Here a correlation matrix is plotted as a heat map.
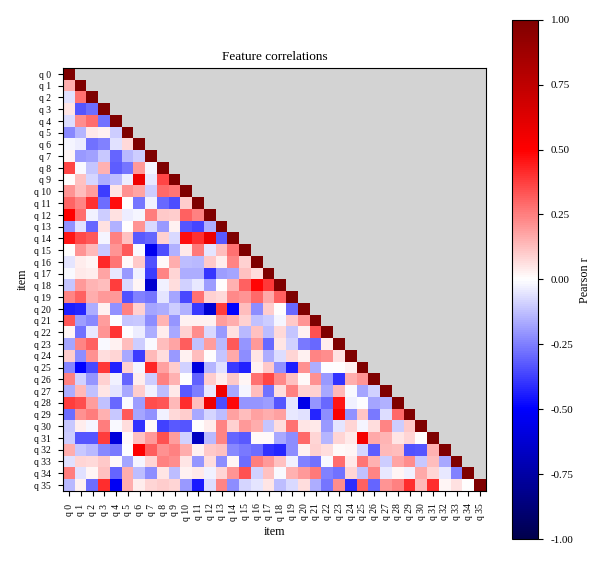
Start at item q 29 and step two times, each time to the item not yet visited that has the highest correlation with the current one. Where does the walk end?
q 28
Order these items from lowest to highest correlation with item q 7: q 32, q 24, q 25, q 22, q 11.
q 22, q 11, q 24, q 32, q 25
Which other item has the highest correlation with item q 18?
q 16
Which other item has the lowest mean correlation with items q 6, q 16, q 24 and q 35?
q 11
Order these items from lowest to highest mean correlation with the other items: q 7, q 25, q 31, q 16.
q 7, q 25, q 31, q 16
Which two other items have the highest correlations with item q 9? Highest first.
q 6, q 8
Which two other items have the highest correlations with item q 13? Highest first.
q 27, q 20
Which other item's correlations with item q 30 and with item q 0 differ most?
q 8
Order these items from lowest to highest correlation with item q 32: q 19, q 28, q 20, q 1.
q 19, q 1, q 20, q 28
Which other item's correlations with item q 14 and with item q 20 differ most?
q 12
